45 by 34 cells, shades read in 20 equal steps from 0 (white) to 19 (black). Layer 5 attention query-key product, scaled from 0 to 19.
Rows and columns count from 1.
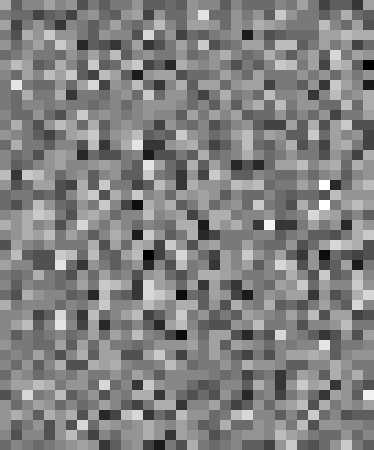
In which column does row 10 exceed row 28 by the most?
19
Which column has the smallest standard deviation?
1
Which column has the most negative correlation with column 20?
6
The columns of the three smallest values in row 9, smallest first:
2, 9, 31
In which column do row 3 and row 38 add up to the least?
33
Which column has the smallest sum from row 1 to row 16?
32
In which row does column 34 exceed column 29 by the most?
7
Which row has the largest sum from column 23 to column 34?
26
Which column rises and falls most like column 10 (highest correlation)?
15
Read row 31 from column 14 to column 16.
5 7 9
